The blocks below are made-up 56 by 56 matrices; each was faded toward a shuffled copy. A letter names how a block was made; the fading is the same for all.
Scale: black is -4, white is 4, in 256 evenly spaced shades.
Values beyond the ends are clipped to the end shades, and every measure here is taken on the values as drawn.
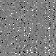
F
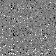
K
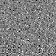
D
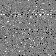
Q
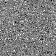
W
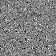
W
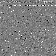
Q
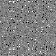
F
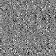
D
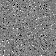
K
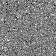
W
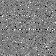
Q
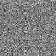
D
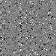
F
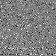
Q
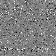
Q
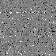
K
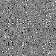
F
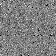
W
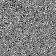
W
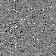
K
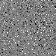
K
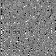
F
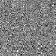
D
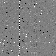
F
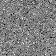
W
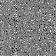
K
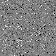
K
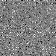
Q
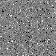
K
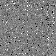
K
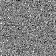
W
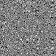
D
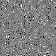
F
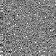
D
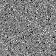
W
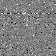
Q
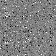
K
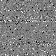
Q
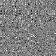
D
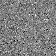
W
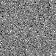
W
